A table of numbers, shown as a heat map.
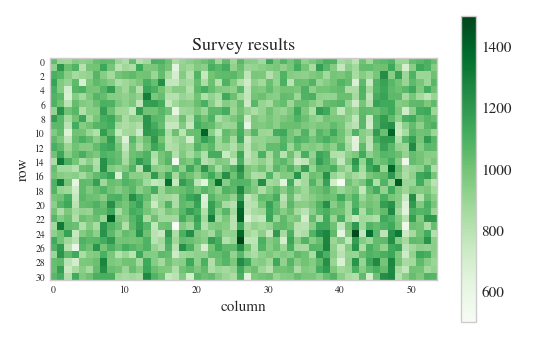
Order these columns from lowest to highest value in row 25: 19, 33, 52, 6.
19, 6, 33, 52
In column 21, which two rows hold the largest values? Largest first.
10, 15
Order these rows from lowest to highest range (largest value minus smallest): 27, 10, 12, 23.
27, 12, 10, 23
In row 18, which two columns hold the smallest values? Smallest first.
3, 43
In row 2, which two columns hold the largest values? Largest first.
46, 48
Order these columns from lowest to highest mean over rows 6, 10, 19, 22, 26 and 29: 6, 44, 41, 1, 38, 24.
41, 44, 24, 6, 1, 38
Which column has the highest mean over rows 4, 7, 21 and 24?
26
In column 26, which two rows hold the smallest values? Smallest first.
3, 5
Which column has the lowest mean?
17
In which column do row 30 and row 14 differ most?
44
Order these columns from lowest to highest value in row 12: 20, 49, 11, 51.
49, 51, 11, 20
